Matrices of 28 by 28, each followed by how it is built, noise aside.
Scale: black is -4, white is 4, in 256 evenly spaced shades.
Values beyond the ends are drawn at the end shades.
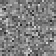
noise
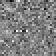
uneven rows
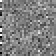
uneven columns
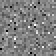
sparse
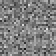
blocks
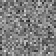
noise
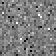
sparse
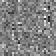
uneven columns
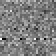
uneven rows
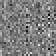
uneven columns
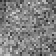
smooth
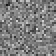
noise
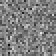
noise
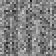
blocks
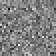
uneven rows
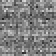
blocks
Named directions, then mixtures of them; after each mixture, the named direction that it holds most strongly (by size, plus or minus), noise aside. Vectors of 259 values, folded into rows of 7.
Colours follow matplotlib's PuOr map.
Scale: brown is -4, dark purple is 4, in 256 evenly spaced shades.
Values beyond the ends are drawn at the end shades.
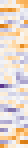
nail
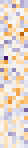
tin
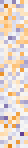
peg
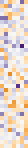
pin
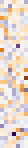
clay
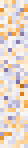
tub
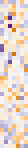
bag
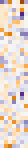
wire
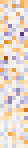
tin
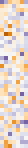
wire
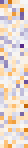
pin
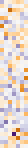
clay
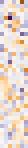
bag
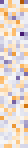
wire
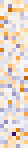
clay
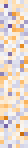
peg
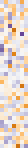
bag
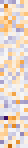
peg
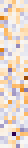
clay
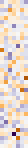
clay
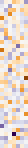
clay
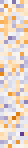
peg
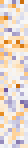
pin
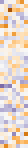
nail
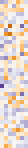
tin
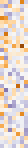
pin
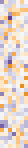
bag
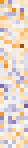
pin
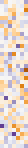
clay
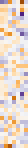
wire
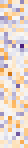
pin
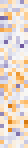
pin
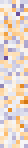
tin
